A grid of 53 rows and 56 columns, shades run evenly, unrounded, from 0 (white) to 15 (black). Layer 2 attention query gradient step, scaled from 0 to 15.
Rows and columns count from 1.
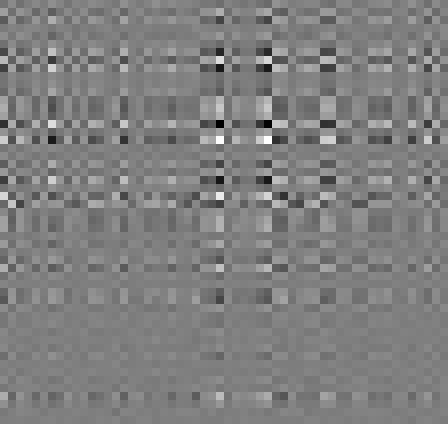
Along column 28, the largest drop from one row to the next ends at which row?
8
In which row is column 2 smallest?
26
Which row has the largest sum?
18
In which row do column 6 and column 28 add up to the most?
16
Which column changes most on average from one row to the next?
28
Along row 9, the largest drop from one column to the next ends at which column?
35
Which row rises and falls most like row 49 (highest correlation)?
52
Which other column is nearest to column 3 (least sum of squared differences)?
27
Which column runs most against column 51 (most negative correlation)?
25
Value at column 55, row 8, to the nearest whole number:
9
